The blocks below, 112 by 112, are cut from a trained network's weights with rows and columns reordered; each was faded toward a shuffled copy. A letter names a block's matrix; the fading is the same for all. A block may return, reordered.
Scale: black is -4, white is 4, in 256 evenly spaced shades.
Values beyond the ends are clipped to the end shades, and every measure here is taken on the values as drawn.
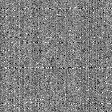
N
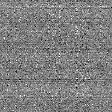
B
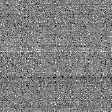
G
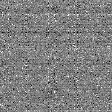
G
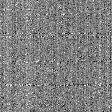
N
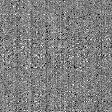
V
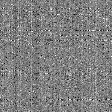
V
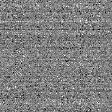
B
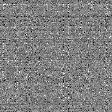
B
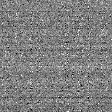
B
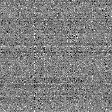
B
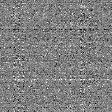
G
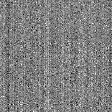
N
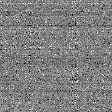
B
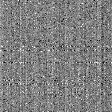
N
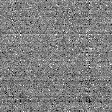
B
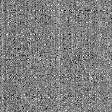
V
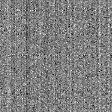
N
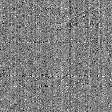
V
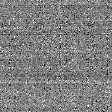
B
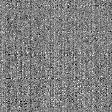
N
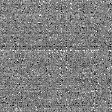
G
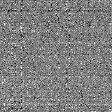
G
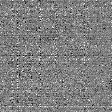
G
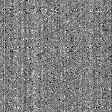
N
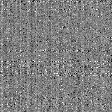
V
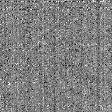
V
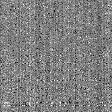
N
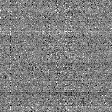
B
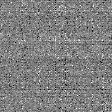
B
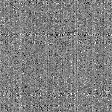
V
